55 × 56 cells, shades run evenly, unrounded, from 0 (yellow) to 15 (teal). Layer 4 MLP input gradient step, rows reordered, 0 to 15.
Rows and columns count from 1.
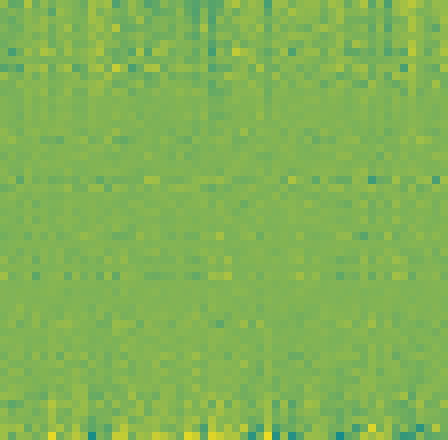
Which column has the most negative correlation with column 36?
2
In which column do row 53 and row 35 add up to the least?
27
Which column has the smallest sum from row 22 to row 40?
50
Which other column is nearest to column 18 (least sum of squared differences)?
36
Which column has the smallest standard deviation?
23
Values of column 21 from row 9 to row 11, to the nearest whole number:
9 7 7
